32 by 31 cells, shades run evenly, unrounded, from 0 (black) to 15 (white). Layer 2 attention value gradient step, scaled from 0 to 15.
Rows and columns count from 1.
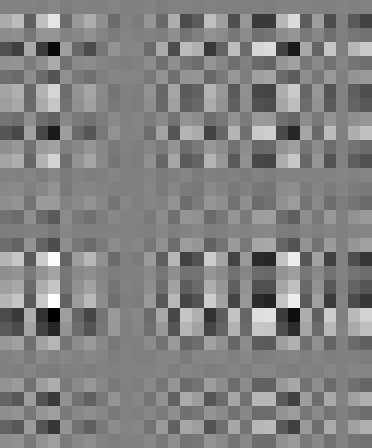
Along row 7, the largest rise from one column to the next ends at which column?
24
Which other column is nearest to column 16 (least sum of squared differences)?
20
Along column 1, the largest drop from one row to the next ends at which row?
23
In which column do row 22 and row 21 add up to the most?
5
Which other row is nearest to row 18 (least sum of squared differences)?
6
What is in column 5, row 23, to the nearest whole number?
0
